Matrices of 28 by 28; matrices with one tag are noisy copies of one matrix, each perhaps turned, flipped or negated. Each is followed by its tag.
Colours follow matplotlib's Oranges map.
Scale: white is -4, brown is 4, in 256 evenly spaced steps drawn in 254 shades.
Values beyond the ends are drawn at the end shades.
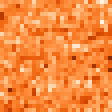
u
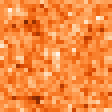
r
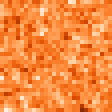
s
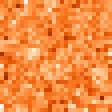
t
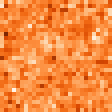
t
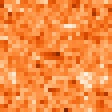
r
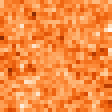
s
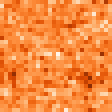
r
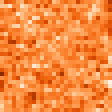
s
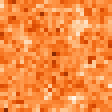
r
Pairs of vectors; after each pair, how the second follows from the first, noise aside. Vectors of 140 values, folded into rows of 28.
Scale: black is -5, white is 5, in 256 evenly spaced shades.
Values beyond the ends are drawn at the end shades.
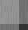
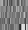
sign-scrambled.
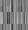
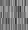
reversed.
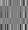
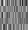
reversed.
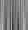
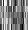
wrapped around, negated, scaled up.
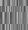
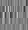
partly zeroed.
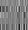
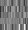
sign-scrambled.
